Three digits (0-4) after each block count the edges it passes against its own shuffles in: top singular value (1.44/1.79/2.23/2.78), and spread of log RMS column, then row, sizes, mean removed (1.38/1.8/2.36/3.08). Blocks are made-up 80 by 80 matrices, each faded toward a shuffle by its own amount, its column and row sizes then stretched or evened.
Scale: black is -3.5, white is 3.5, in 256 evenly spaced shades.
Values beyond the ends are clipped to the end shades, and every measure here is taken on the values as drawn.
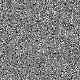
0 2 1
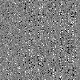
1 3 0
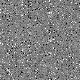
0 2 0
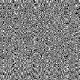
3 2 1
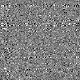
2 2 3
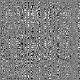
3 4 3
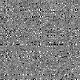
2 1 3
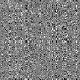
3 3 1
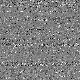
1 0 3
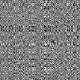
4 4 3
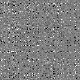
1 3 3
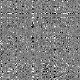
3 3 3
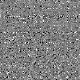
0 2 3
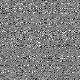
1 0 4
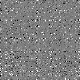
2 2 3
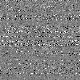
0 0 4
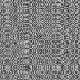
4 3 1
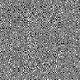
3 2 2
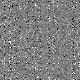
0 3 1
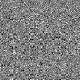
3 1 2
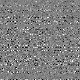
2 1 4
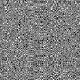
3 2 0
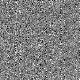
0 3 0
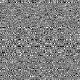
3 1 4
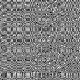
4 0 3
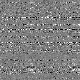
3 0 4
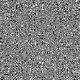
1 1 2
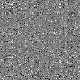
2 0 2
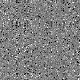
2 2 0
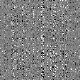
1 4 2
